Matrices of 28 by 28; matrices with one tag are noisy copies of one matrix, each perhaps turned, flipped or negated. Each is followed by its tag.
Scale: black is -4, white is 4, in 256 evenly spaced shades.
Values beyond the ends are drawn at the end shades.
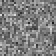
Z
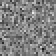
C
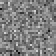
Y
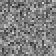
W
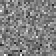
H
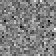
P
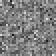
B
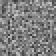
Y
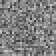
Y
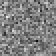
Y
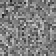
Y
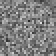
Y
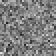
H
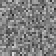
W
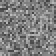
Y
